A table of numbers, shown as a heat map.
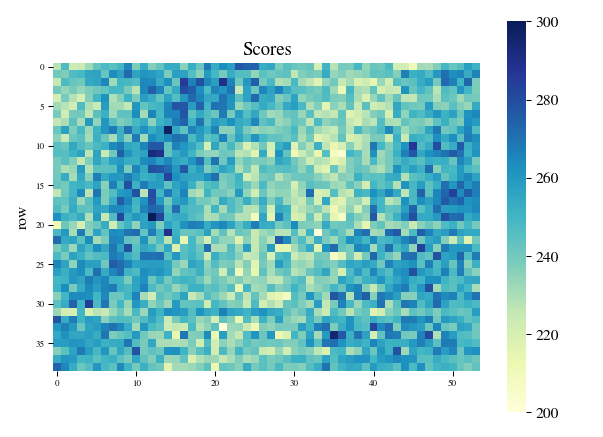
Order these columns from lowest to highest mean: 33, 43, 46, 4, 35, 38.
33, 35, 38, 4, 43, 46
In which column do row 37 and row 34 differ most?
35
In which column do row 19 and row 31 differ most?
40
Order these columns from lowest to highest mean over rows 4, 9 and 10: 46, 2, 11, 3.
3, 2, 46, 11
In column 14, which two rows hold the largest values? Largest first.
8, 21
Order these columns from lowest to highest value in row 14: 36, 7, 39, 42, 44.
44, 36, 39, 42, 7
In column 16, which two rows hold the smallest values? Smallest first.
22, 33
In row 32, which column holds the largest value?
0
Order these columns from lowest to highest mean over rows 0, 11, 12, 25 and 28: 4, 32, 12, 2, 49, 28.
32, 2, 4, 28, 49, 12
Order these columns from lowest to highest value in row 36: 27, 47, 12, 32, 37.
27, 37, 32, 12, 47
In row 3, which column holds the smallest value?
36
